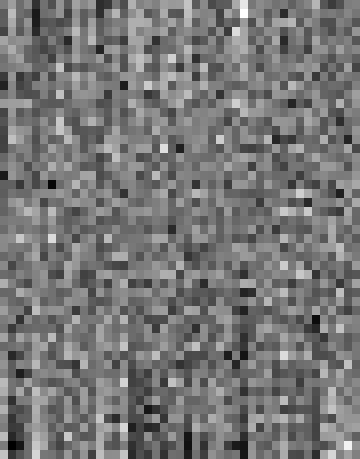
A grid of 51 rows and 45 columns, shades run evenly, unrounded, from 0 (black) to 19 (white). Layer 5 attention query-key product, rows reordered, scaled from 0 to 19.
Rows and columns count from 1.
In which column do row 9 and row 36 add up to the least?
40
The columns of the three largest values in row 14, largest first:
8, 12, 39
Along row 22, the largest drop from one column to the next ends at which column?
22
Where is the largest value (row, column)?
2, 31
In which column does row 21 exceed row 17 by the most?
45
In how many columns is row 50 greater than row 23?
16
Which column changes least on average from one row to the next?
17
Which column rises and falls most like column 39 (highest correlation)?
37
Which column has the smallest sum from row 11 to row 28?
1
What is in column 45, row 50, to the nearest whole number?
11
